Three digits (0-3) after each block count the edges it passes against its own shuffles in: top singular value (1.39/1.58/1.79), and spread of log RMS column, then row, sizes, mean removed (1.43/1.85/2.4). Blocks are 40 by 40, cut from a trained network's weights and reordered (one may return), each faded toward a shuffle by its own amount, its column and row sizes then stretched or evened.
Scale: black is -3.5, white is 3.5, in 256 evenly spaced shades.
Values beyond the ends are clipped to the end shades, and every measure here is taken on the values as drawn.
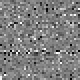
1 1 2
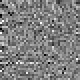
3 1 0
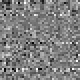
2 0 2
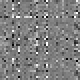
3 3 2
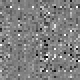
0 3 2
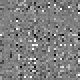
0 2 2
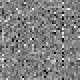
1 1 0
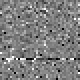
2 0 0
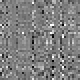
3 3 2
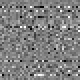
3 0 3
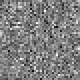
2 0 0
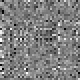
3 2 1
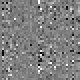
0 3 1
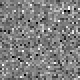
0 0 0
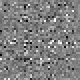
1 2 2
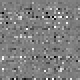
0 1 3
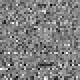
1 0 2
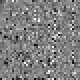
1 2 2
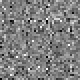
2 1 1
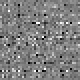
2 1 3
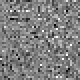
1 0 1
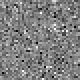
0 0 0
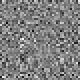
3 1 1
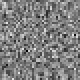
3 0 0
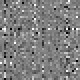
1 3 0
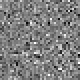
2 1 1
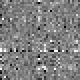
2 1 1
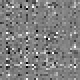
1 3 2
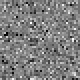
0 0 1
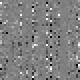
0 3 1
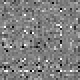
2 1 2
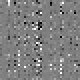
1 3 2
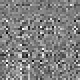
3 1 3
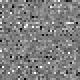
0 0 2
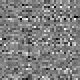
3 1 3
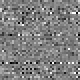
3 0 3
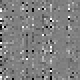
1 3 2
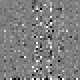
1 3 1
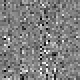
1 2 0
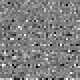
0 0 3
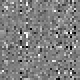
2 2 2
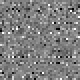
0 0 2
